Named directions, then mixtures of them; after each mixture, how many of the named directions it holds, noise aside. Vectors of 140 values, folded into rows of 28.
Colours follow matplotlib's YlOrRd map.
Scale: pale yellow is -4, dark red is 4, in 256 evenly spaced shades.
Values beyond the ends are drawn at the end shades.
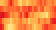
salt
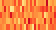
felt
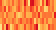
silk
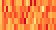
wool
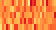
three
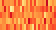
one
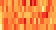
four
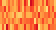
one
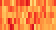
four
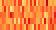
one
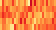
four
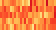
four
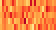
two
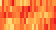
three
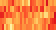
three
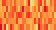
one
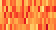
two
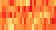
four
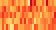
four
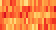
four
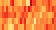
three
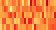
three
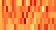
one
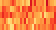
four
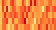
one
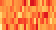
four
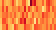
two
